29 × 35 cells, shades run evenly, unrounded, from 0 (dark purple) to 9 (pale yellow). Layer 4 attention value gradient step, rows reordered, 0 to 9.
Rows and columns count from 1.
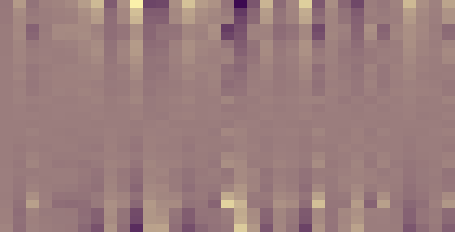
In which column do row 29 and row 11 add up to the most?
19
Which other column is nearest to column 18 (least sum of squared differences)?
25
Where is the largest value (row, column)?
1, 11
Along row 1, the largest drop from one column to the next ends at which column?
12
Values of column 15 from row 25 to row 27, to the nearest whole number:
4 4 3
